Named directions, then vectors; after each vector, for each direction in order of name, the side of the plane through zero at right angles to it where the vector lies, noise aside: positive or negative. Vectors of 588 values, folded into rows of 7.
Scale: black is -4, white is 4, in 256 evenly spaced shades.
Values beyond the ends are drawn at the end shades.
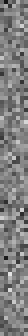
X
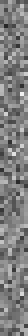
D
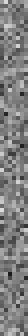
negative, negative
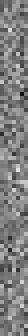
negative, positive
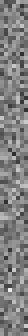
negative, positive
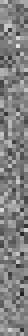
negative, negative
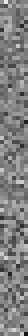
negative, negative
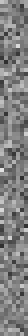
negative, negative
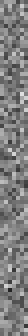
positive, negative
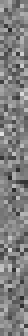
positive, negative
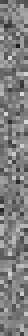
positive, positive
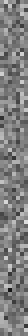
positive, negative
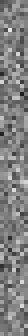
negative, positive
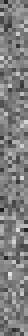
positive, positive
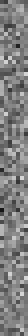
positive, positive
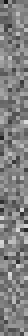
positive, positive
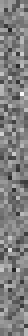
positive, negative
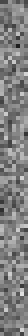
positive, positive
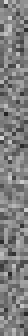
negative, negative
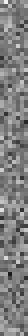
negative, negative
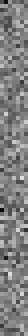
positive, positive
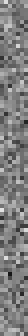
negative, negative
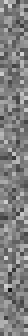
positive, negative
